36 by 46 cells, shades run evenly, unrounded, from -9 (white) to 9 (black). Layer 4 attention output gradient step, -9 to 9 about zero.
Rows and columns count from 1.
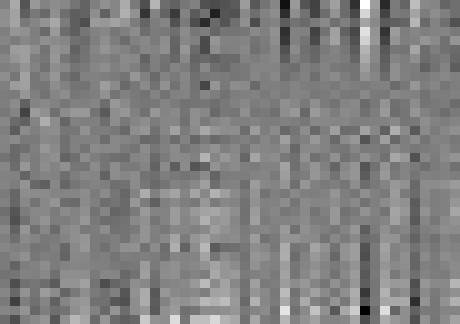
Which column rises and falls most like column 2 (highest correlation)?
42
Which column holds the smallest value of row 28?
21
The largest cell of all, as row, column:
35, 37
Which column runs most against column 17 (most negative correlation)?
13
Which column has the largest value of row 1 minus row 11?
29
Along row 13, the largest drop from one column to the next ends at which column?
4
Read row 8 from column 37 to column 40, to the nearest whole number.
-2 0 2 -1
